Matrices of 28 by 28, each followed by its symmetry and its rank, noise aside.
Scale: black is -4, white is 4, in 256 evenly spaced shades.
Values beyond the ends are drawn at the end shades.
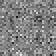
no symmetry, rank five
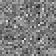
symmetric, rank six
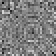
symmetric, rank five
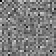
symmetric, rank six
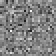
symmetric, rank five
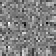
no symmetry, rank five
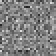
no symmetry, rank five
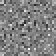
symmetric, rank seven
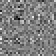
no symmetry, rank five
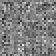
no symmetry, rank five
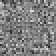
antisymmetric, rank six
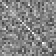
symmetric, rank seven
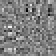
antisymmetric, rank six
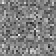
no symmetry, rank seven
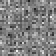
symmetric, rank five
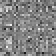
no symmetry, rank five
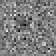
symmetric, rank five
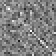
symmetric, rank seven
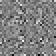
no symmetry, rank seven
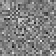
symmetric, rank six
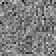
symmetric, rank seven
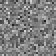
no symmetry, rank seven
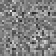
symmetric, rank six
